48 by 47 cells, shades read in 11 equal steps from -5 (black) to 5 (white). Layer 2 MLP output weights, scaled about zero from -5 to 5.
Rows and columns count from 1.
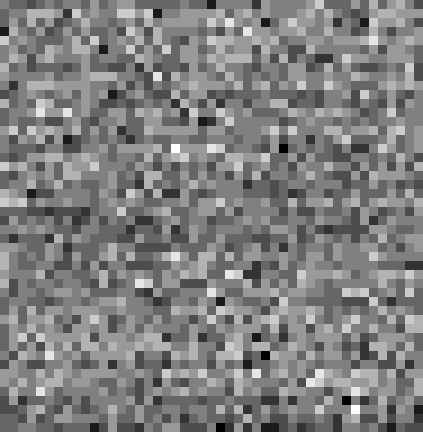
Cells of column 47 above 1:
6
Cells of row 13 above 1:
10
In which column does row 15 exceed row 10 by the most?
2
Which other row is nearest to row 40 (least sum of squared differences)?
35
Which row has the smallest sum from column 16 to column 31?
48
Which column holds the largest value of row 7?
39
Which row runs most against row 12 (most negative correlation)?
47
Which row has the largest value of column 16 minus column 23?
32
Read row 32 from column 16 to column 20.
4 3 -1 1 1
